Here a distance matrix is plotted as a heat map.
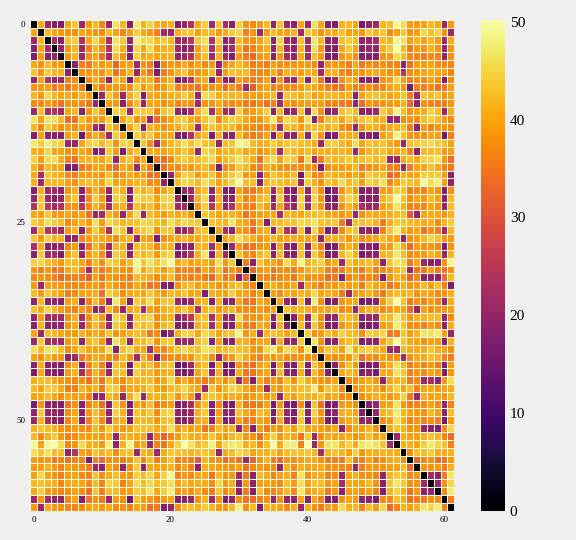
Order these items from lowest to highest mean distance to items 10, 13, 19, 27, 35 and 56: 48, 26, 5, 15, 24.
24, 48, 5, 26, 15
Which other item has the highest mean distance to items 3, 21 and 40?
53
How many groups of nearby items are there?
8
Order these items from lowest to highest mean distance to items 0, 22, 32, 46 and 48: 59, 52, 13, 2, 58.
2, 59, 58, 13, 52
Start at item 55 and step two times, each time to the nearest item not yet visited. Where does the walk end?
31
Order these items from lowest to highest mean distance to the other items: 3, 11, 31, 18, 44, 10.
44, 3, 11, 10, 18, 31
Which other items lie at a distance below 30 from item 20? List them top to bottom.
1, 19, 33, 39, 61
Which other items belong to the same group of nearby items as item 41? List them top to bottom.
12, 17, 52, 53
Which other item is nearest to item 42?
18
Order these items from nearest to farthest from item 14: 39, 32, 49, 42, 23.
49, 23, 32, 42, 39
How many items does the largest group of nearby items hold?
23
